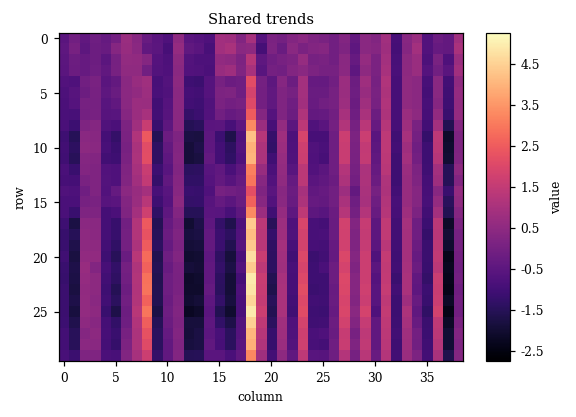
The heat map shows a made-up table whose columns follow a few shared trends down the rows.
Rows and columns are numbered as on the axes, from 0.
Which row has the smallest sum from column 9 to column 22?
25
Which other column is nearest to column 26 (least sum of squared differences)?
30
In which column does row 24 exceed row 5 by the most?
18
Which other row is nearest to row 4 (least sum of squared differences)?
6
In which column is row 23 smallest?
37
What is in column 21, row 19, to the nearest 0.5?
1
